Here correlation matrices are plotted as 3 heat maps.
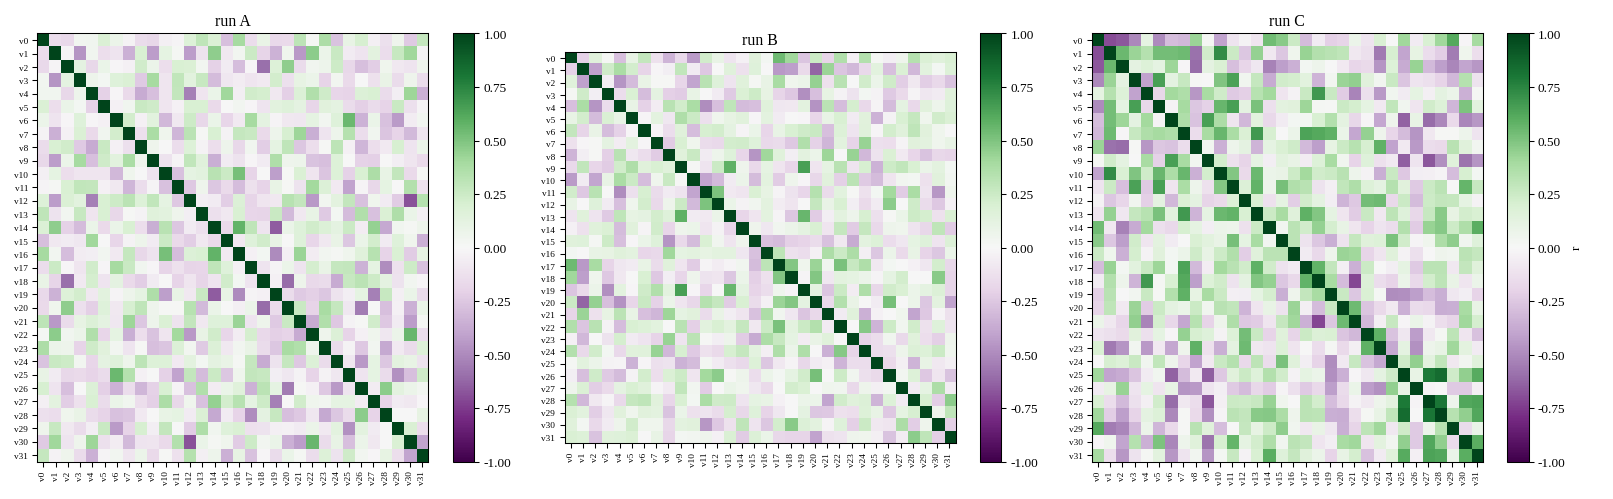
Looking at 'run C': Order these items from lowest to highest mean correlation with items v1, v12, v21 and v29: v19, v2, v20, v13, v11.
v2, v19, v20, v13, v11
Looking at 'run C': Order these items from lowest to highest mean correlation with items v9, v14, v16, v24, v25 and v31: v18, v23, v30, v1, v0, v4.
v23, v1, v18, v4, v30, v0
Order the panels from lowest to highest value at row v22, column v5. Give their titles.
run A, run C, run B
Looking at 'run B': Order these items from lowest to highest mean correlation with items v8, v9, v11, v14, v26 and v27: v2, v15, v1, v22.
v15, v1, v2, v22
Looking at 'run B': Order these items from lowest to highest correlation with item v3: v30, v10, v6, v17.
v6, v17, v30, v10
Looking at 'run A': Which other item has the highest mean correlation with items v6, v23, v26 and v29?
v0
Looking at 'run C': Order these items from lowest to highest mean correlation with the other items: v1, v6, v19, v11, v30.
v6, v19, v1, v30, v11
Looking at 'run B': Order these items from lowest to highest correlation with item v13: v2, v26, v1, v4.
v2, v26, v1, v4
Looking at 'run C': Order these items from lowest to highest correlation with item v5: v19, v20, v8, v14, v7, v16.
v8, v14, v19, v16, v20, v7
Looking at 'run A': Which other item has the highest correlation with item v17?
v6
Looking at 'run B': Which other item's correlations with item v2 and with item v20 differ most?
v18
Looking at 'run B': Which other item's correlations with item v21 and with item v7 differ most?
v24
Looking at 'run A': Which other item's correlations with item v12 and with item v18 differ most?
v20
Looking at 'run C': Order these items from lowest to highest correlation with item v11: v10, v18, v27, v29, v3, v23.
v18, v29, v23, v27, v10, v3
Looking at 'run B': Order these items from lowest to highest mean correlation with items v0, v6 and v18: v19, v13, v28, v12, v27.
v13, v19, v12, v27, v28
